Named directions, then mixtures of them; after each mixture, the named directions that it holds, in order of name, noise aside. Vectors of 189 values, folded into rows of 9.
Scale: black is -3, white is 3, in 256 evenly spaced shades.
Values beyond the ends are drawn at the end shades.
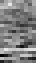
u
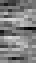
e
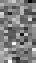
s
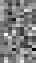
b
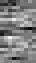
e.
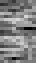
e.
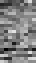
s, u.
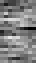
e.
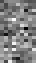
b, e, s.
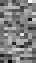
e, s, u.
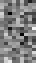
b, s.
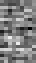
b, e, u.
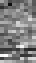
u.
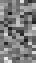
b, s.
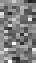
s.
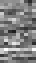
e, s, u.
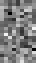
b.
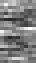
e.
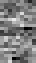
e, s.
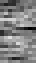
e.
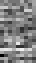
b, e, u.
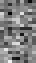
b, e, s.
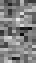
b, e, s.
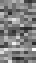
e, s, u.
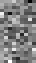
s.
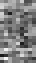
b, s, u.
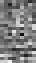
b, s, u.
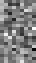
b.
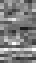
e, s, u.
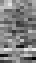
u.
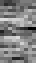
e.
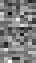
b, e, s.
